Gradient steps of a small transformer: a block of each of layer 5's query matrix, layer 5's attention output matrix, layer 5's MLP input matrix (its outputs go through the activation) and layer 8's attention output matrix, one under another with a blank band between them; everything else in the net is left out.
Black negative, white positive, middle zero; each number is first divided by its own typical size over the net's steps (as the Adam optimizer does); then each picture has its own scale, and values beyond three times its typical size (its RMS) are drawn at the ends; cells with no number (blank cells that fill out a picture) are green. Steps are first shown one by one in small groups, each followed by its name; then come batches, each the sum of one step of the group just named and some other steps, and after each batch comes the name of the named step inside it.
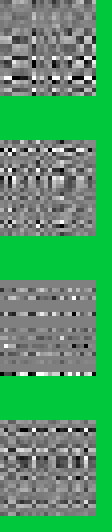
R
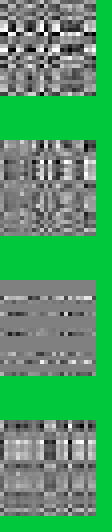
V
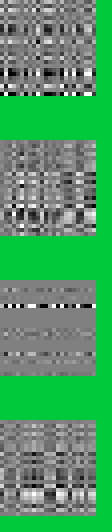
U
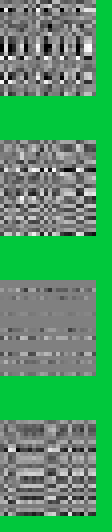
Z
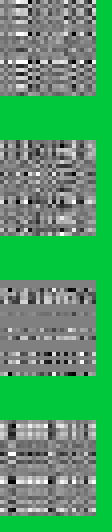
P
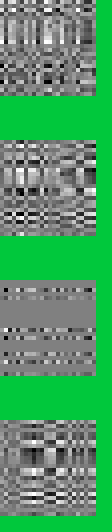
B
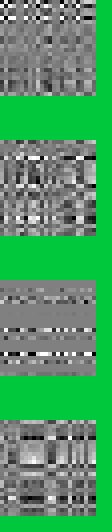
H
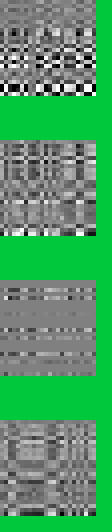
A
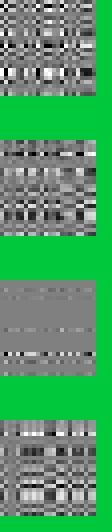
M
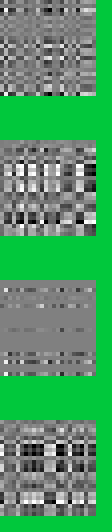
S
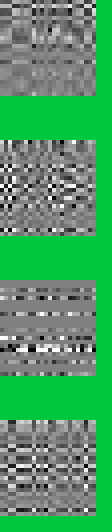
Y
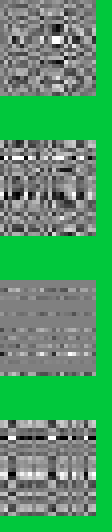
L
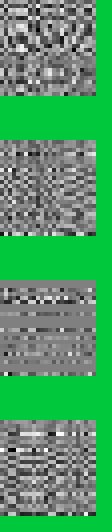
M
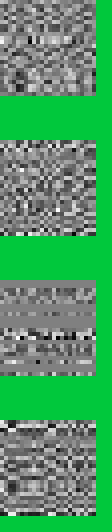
B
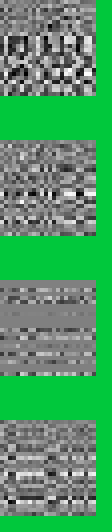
Z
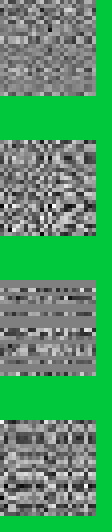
Y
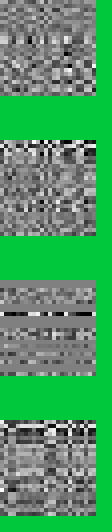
R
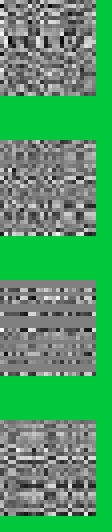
M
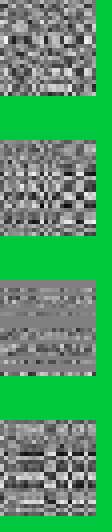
S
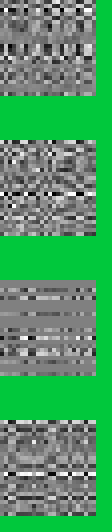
Z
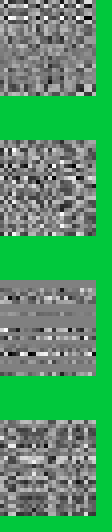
H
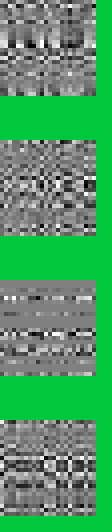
Y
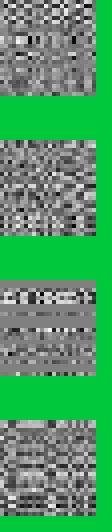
H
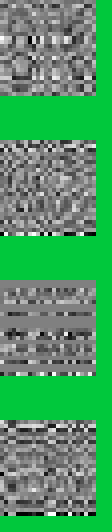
R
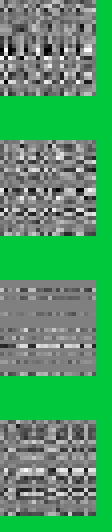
Z
